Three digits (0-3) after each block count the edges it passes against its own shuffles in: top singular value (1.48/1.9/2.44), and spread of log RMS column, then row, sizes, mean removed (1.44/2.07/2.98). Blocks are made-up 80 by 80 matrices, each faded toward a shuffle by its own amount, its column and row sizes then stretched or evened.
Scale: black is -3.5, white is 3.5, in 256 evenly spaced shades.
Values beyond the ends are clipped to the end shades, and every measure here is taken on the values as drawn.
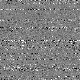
1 0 3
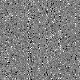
1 2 0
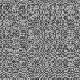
3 0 1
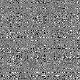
0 2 3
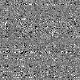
0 2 3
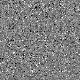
0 1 1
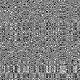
3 1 1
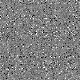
0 1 2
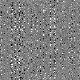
2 3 0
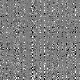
2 3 2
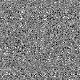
1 0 2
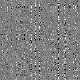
2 3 1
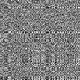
3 0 2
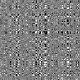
3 3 2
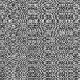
3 1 2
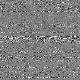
0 0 3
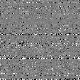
2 1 3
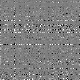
1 2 3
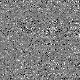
0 1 2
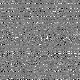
1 0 3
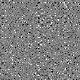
2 1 1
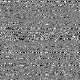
2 0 3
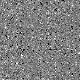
0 2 1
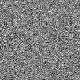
2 0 0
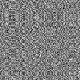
3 1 0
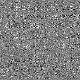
1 1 2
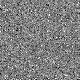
1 0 1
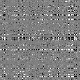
3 2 3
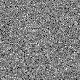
1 0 0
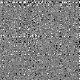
2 2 2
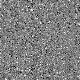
0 1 0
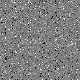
0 2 0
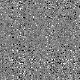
1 2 2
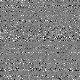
1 0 3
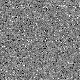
0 0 1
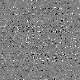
0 1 2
